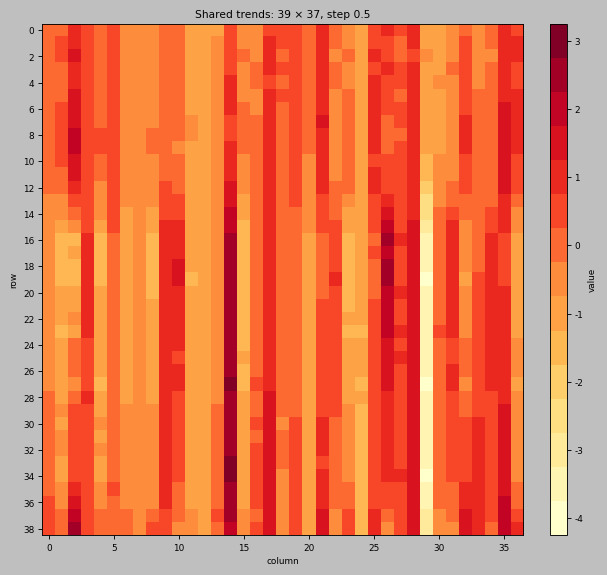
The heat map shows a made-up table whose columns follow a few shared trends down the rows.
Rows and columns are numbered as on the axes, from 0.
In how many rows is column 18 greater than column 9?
4
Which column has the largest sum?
14
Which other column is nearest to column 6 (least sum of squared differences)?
8
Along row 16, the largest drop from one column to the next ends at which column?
29
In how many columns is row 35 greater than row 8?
13
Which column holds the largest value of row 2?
2
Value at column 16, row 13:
0
